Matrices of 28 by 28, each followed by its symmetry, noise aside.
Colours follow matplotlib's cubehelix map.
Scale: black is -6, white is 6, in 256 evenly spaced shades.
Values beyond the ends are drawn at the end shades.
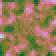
antisymmetric.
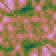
same after a half turn.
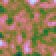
no symmetry.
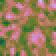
no symmetry.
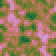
same after a half turn.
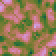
symmetric.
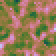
no symmetry.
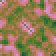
symmetric.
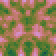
mirrored left to right.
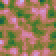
antisymmetric.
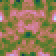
mirrored left to right.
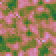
same after a half turn.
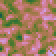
no symmetry.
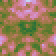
mirrored left to right.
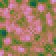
symmetric.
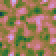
antisymmetric.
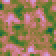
antisymmetric.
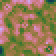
symmetric.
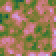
symmetric.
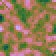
no symmetry.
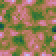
same after a half turn.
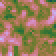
no symmetry.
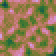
symmetric.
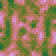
same after a half turn.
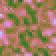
same after a half turn.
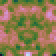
mirrored left to right.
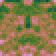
mirrored left to right.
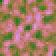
same after a half turn.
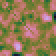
symmetric.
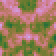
mirrored left to right.
